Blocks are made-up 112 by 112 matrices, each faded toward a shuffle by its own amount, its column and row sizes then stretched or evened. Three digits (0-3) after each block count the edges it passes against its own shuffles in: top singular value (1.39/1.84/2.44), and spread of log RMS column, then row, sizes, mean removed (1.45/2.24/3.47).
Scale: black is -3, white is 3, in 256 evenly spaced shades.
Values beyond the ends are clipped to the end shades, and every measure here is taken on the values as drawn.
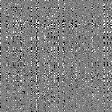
3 3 2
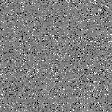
2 1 2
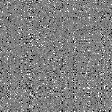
2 2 1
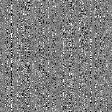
1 3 0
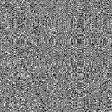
3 1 0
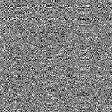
3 1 2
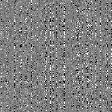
3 3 1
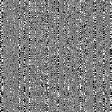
3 3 0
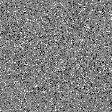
0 1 1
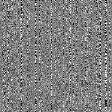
2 3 0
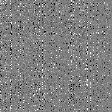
1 3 1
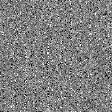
0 2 0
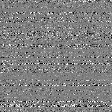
0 0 3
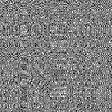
3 0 1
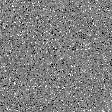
0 0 1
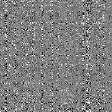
2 3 2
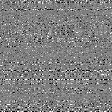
3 0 3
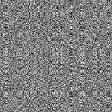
3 2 0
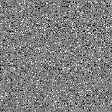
2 0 2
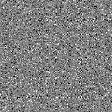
2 1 1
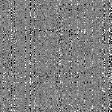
1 3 2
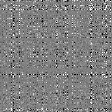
2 3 3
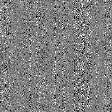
0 3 0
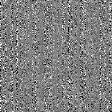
1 3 0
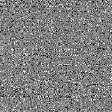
2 1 2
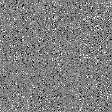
1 2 1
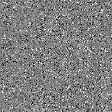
2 1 1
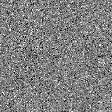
1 1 0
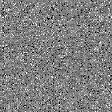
2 1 1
